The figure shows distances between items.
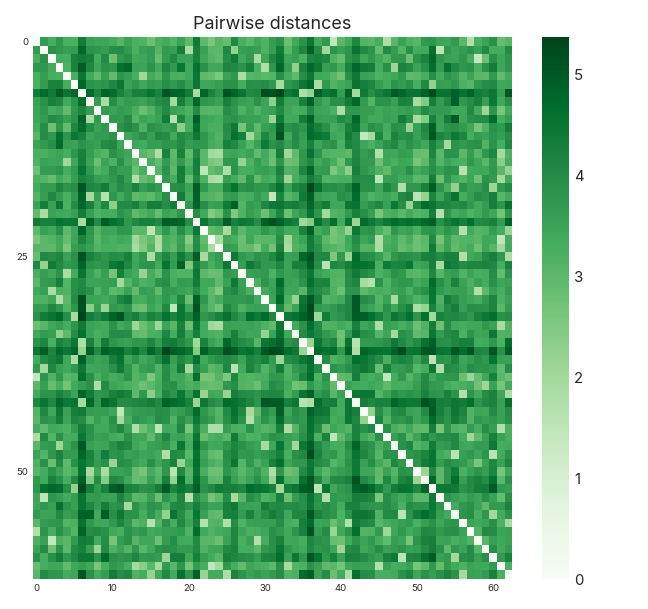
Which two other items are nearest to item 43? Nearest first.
11, 28
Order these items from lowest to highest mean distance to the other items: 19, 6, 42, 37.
37, 19, 42, 6
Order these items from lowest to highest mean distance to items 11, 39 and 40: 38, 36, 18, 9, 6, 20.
20, 18, 9, 38, 6, 36
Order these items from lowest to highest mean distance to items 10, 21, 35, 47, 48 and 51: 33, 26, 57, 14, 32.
14, 33, 57, 26, 32
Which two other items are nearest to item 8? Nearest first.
40, 59
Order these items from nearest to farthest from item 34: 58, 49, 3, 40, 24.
3, 40, 24, 58, 49
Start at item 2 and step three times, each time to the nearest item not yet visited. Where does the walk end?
24
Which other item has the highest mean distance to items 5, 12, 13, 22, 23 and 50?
36
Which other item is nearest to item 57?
0
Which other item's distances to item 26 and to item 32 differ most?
38
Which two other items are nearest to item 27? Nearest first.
4, 14
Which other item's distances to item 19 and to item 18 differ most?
31
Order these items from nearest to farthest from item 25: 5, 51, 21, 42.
5, 51, 42, 21
